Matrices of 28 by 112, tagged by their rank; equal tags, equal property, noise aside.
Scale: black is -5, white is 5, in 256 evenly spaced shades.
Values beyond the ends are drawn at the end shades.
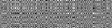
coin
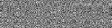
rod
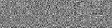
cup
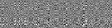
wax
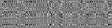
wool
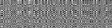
wool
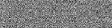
cup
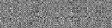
rod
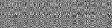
wool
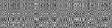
wool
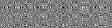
wool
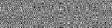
wax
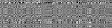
wool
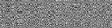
cup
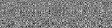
rod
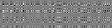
coin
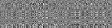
wax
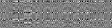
wool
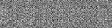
cup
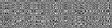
wax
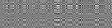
coin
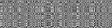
wool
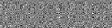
rod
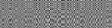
coin
